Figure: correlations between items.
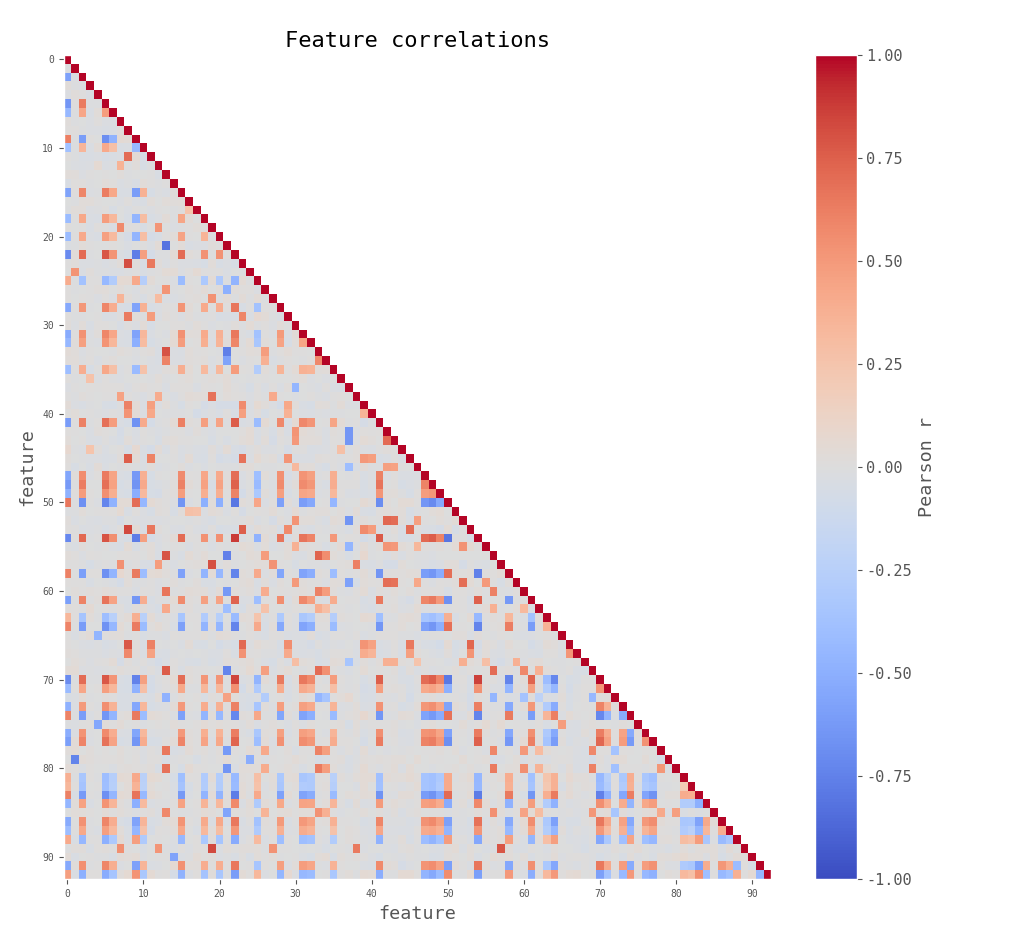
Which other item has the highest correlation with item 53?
8
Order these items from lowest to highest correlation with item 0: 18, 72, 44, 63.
18, 72, 44, 63
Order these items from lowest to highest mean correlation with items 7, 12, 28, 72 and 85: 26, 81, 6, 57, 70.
81, 26, 6, 70, 57
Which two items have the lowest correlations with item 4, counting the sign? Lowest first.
75, 65
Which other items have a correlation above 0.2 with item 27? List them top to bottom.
7, 12, 19, 38, 57, 89
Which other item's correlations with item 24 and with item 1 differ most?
79
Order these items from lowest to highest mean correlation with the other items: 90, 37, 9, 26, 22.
9, 37, 90, 26, 22
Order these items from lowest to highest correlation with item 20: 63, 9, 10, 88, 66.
9, 88, 63, 66, 10
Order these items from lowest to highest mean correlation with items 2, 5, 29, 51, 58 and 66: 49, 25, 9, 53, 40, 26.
9, 25, 26, 49, 40, 53
